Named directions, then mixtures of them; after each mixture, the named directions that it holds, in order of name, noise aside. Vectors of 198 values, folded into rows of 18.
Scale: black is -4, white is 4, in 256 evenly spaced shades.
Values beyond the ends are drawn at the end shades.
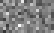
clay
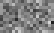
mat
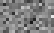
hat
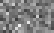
clay, mat.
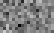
clay.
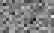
hat.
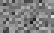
hat.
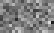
mat.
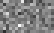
clay, hat.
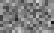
mat.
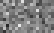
clay.
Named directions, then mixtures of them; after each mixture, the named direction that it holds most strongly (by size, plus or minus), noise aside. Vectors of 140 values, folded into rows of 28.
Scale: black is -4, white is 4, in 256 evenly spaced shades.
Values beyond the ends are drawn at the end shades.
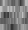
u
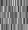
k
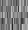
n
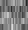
u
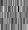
k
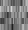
u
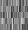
n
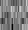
n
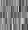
n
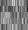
k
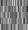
k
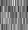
k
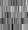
n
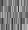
n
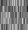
k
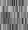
k
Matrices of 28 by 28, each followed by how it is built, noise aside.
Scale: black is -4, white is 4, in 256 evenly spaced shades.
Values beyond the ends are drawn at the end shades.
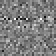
uneven rows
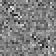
banded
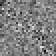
banded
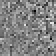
upper triangular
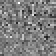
uneven rows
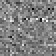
uneven rows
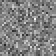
noise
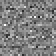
uneven rows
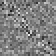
banded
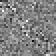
banded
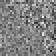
upper triangular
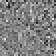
upper triangular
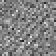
Hankel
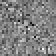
banded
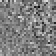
upper triangular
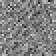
Hankel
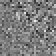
upper triangular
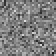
banded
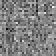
blocks
